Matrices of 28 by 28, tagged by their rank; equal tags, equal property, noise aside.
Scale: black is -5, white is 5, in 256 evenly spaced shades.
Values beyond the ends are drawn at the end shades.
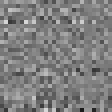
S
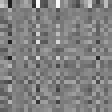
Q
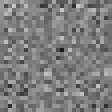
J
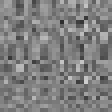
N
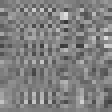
N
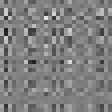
Q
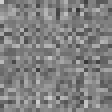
S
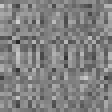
N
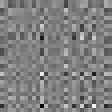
Q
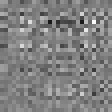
N
